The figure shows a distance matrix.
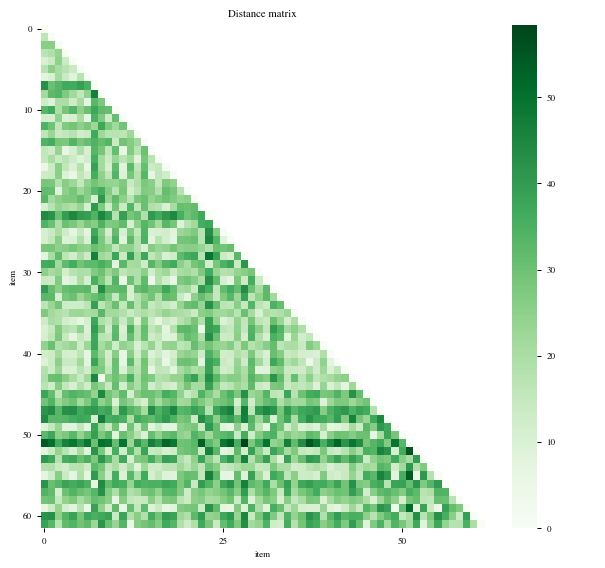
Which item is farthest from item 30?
47
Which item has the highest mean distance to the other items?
51
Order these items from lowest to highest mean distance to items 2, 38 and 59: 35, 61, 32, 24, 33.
35, 33, 24, 61, 32
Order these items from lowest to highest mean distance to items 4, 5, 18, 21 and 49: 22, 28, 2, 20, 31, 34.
31, 34, 28, 22, 2, 20
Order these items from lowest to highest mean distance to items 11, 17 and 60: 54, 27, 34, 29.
54, 34, 27, 29
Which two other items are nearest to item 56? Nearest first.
7, 21
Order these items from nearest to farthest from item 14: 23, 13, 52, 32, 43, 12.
23, 13, 12, 43, 32, 52
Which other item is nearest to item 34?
38
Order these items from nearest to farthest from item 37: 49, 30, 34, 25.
49, 25, 34, 30
